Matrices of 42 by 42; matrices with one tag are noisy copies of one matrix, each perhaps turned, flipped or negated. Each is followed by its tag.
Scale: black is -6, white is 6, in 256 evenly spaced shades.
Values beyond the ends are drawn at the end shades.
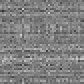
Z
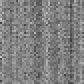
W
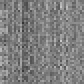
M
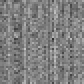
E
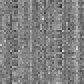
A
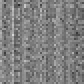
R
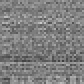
M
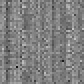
A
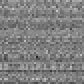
R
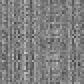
Z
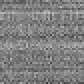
W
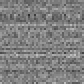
E
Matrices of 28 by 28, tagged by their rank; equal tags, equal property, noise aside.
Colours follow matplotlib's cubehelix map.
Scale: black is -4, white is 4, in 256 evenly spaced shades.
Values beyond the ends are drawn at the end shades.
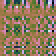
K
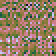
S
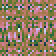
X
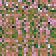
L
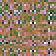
S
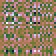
K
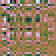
K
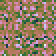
S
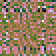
X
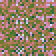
L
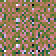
X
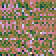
S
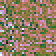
L
